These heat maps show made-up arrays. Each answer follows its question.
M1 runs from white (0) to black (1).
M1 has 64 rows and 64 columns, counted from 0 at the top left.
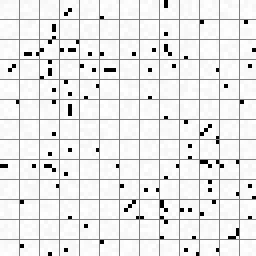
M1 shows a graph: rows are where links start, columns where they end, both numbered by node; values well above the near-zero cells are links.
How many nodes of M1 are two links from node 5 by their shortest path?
3
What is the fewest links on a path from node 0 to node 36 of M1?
4
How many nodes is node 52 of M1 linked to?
4
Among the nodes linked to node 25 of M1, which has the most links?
node 13
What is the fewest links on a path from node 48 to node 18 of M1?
6
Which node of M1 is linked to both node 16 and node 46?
node 62
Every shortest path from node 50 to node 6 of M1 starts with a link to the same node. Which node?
node 33
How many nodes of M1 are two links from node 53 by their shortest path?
3
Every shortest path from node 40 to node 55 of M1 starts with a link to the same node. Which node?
node 54
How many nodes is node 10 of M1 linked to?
2
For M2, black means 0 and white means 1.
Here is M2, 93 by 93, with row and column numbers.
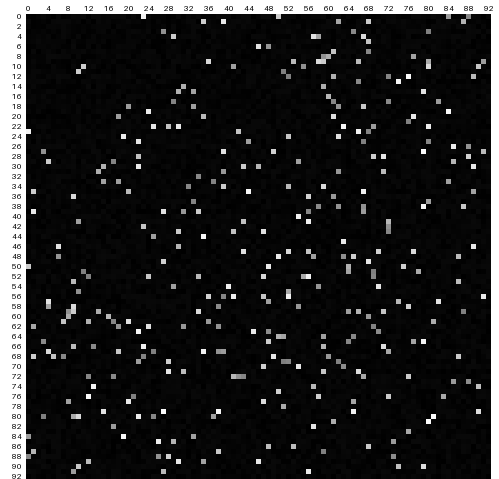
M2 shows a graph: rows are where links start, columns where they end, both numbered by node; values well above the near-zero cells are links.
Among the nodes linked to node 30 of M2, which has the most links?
node 22
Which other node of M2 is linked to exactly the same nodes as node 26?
node 73
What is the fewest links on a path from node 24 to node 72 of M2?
3
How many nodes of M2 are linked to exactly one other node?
9
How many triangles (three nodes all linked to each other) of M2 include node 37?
0
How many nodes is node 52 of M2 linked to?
7
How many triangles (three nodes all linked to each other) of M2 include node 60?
0
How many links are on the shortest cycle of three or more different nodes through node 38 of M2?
4
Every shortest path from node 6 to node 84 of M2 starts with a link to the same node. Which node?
node 48
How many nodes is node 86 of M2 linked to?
3
